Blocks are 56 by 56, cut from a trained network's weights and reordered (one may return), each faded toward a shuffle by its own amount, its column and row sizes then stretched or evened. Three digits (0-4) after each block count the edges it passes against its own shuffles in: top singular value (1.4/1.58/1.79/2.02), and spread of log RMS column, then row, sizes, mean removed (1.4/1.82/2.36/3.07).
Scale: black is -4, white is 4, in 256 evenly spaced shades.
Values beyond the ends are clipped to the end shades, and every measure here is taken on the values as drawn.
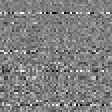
3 0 4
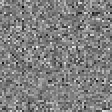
2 0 3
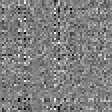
4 3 2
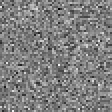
1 0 1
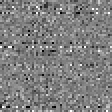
0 1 3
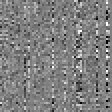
3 4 0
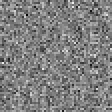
2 1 0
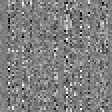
1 4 0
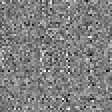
0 2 2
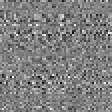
4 0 4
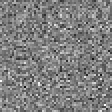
3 1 1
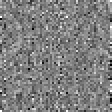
3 3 1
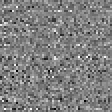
2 1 3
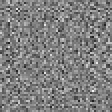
4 3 1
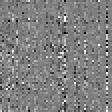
1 4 2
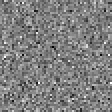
1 1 2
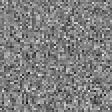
2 0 1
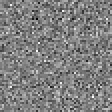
1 0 1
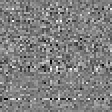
3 1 3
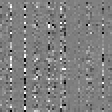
3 4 1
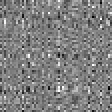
4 4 2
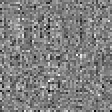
3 2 2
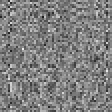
4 2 0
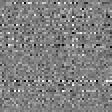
3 0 4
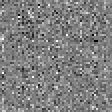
0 3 1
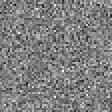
2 1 0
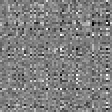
4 3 3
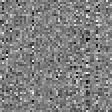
1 3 0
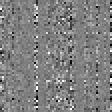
1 4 1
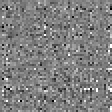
0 3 3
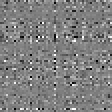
3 3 4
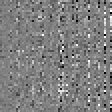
2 4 1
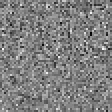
0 1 1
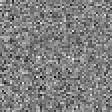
2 1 1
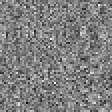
2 0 1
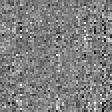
3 3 1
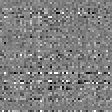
4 1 4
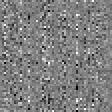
1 4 1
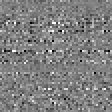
1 0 4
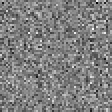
2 2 0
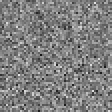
2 0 1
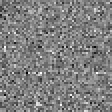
1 1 2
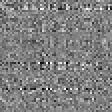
4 0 3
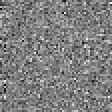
1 1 1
